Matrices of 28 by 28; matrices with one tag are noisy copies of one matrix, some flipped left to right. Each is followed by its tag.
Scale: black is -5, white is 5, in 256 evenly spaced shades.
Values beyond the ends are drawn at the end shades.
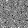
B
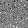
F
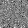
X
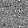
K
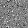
K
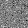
B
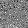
F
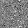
K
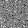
B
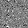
K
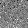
F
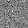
K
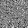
X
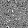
K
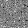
B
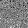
F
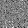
X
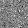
K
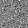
K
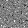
B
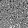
F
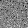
F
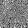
X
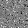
B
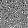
F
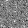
B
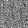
B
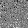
F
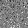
F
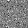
K
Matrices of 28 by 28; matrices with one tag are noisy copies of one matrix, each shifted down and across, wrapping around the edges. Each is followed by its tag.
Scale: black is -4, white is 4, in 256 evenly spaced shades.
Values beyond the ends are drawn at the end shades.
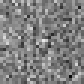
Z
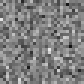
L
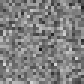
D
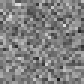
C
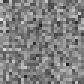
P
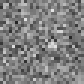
C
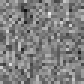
L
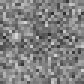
C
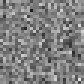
D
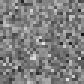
C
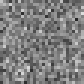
P
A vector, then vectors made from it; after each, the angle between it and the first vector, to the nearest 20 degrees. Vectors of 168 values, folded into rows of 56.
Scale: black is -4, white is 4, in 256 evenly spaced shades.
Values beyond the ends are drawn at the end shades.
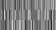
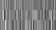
140 degrees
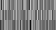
100 degrees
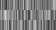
80 degrees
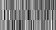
160 degrees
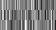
140 degrees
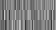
20 degrees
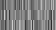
20 degrees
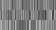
120 degrees
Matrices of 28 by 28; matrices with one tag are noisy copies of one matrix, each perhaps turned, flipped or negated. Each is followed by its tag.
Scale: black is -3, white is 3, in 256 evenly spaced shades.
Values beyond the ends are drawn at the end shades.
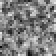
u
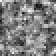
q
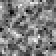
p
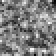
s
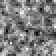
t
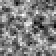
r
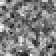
u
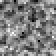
t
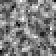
t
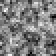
r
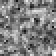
s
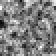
u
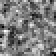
s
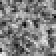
s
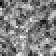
t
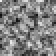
p
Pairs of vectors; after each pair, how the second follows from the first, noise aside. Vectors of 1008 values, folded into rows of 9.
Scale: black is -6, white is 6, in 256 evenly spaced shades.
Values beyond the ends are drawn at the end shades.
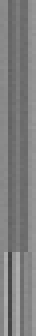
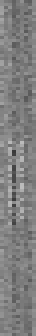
wrapped around, partly zeroed.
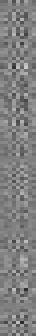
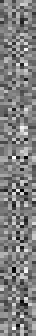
wrapped around, scaled up.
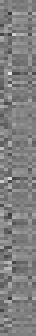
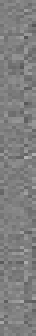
reversed, shrunk.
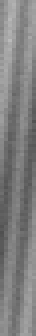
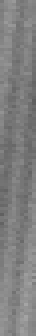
reversed, shrunk.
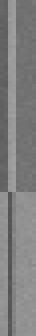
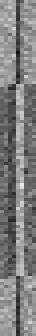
wrapped around, scaled up.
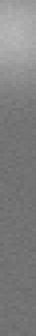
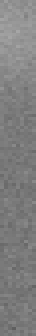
shrunk.
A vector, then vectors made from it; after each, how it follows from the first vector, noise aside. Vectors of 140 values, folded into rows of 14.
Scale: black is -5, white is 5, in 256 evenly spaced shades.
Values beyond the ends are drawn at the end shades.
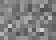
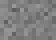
reversed, negated, shrunk.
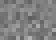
wrapped around, shrunk.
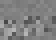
reversed, negated, partly zeroed.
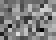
negated, scaled up.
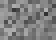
reversed, negated.
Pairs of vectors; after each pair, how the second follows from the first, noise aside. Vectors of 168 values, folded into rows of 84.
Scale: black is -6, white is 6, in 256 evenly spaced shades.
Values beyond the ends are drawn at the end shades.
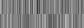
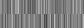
reversed.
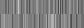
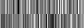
negated, scaled up.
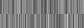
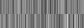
copied.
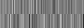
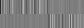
reversed, partly zeroed.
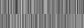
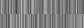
copied.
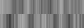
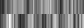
negated, scaled up.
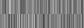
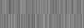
negated, shrunk.
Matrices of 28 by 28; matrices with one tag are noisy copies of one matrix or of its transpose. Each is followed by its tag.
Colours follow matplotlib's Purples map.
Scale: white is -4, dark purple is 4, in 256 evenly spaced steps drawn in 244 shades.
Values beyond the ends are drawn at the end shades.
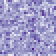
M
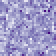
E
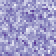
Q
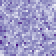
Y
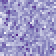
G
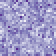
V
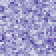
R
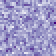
E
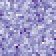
V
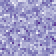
G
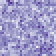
R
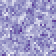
Q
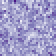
V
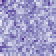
G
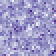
Q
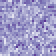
Y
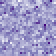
G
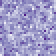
Y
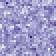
E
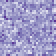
M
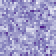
Q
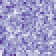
Y
